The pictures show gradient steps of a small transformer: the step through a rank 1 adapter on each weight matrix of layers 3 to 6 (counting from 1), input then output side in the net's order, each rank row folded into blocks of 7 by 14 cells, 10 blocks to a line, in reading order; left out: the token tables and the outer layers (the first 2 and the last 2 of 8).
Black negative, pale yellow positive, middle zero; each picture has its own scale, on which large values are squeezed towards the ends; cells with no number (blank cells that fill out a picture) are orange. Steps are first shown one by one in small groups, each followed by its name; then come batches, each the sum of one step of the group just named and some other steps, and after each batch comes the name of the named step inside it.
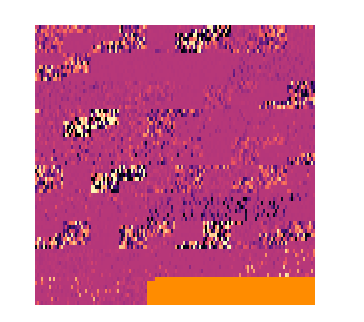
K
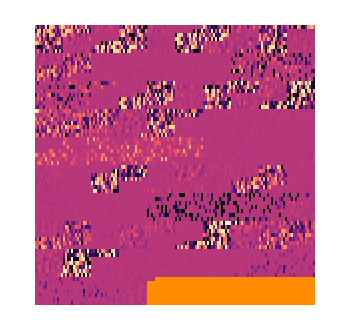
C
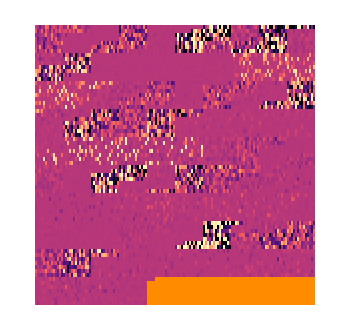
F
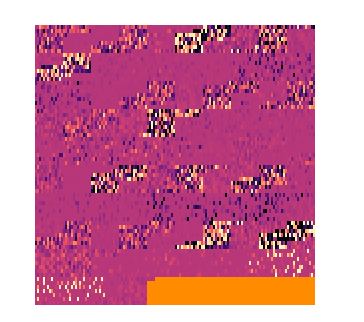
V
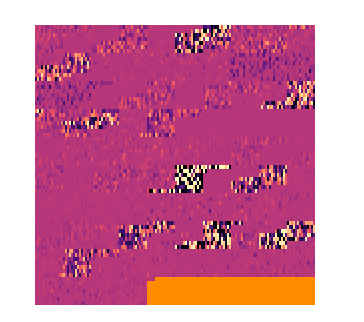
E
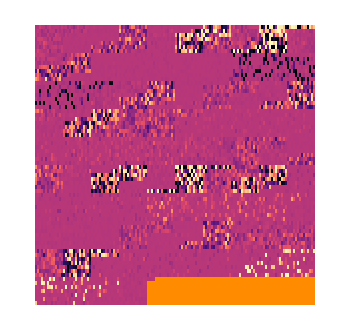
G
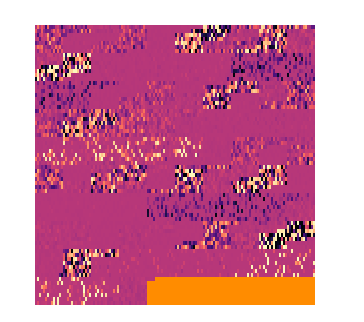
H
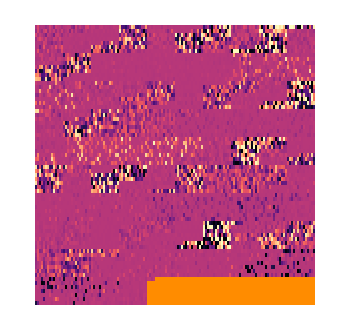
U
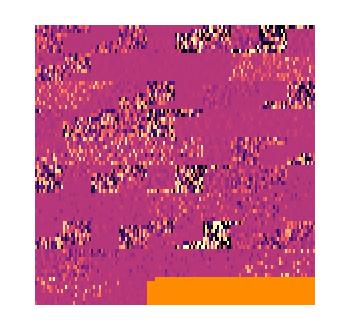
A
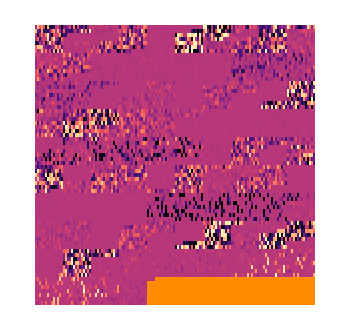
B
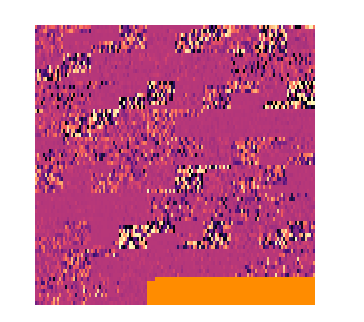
U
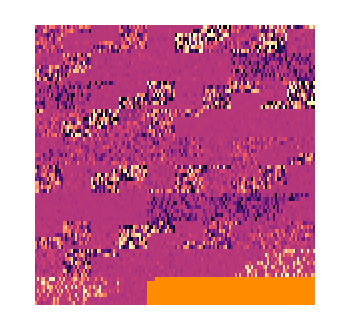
G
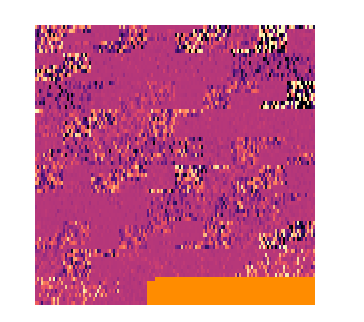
H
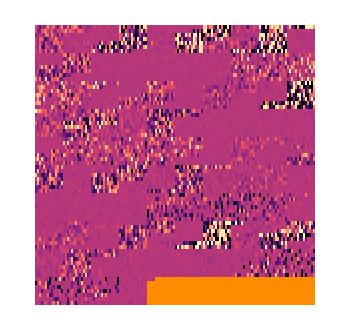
B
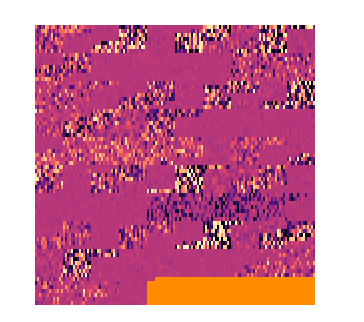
C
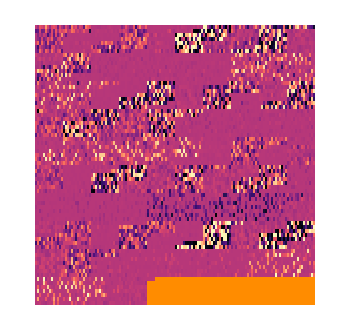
V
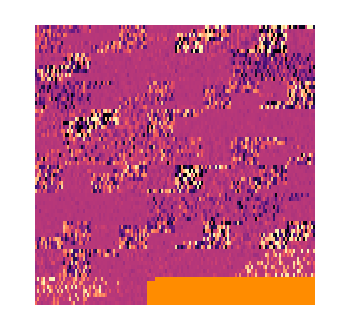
E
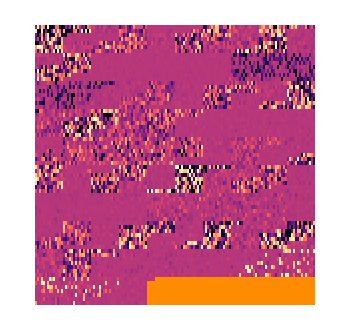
G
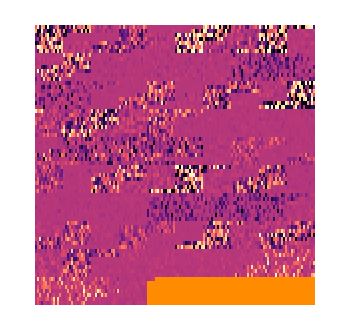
H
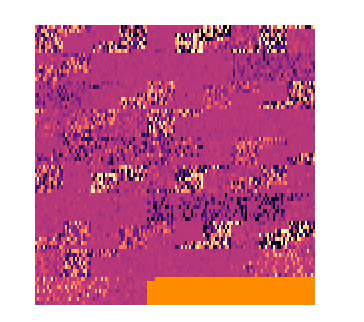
K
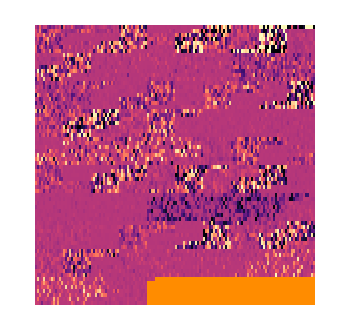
H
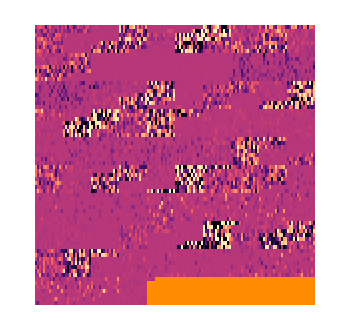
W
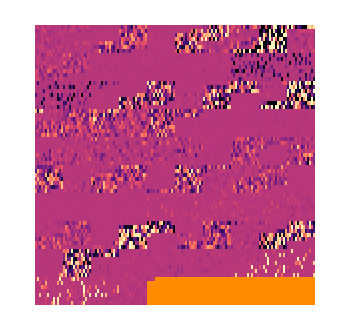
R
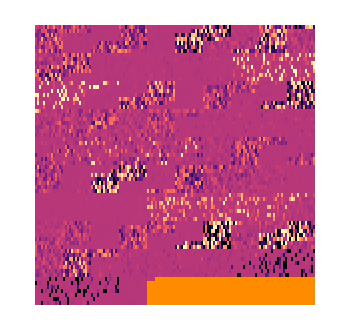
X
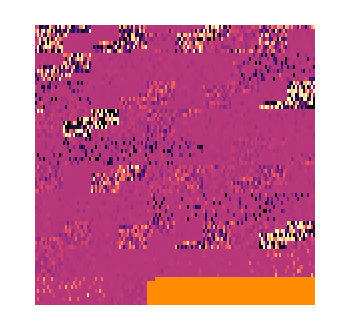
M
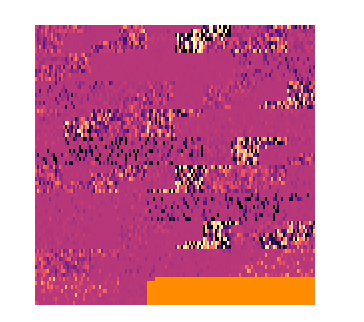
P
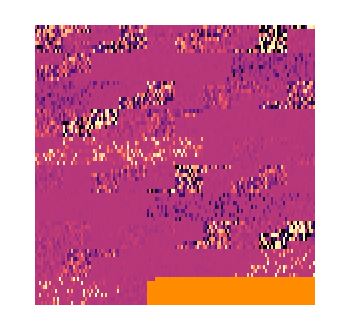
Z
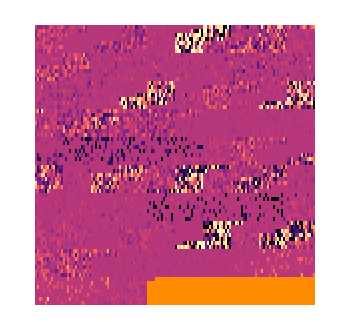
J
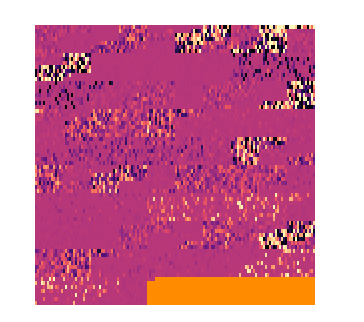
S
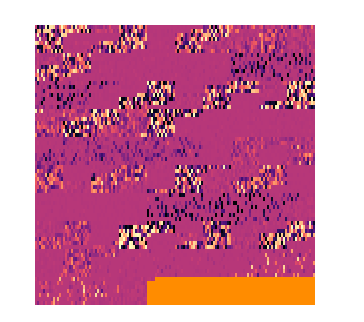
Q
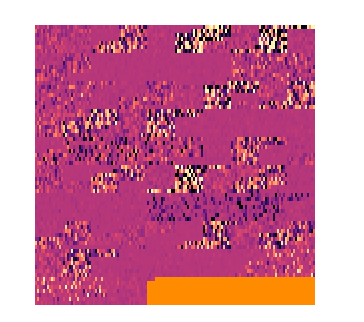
P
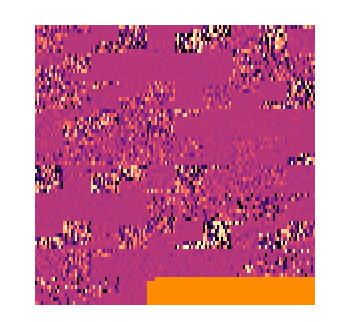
X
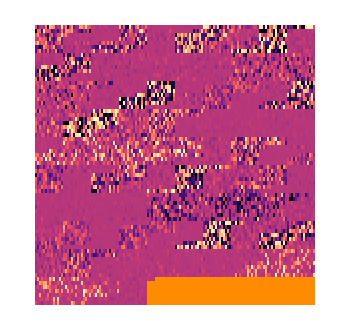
Z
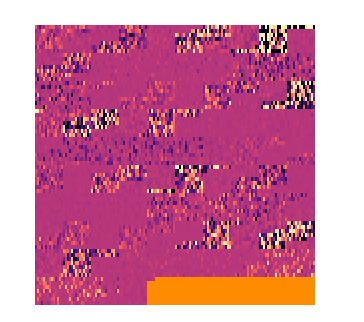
M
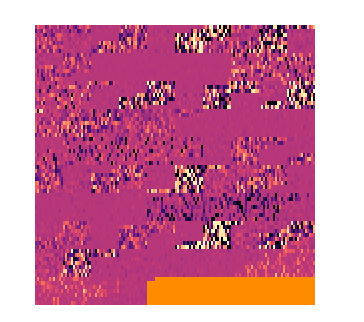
P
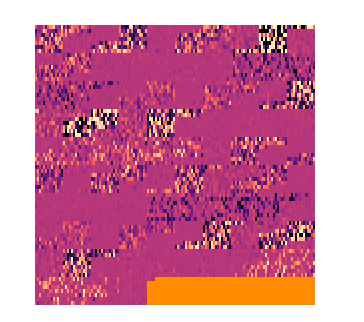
Z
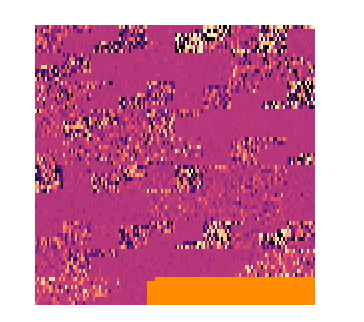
S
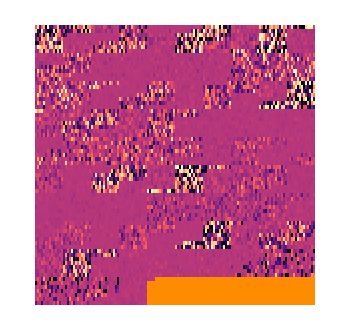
X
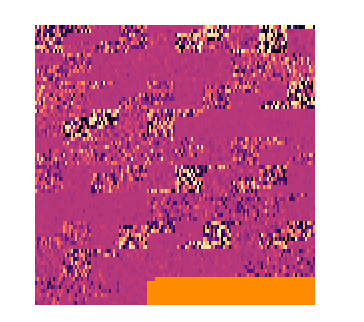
R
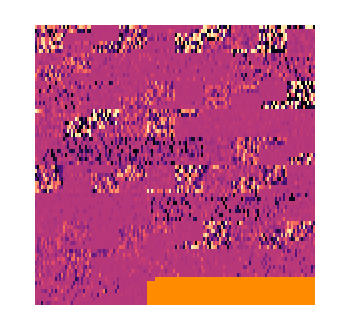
W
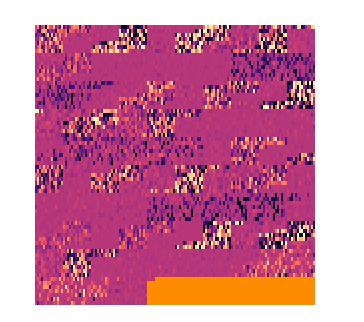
J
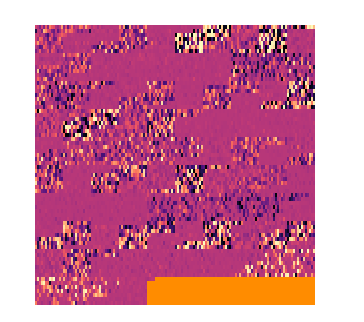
R
